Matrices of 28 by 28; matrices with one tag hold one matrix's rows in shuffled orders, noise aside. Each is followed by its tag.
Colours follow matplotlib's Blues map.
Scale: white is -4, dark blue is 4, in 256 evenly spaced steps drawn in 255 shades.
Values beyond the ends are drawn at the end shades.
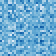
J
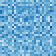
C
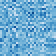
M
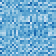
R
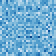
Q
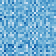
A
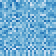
M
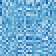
Q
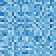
C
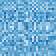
A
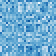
Q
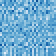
A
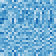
C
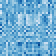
Q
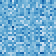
J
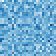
C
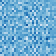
A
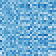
R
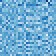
Q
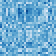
Q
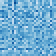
C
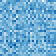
M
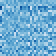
R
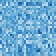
Q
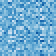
J
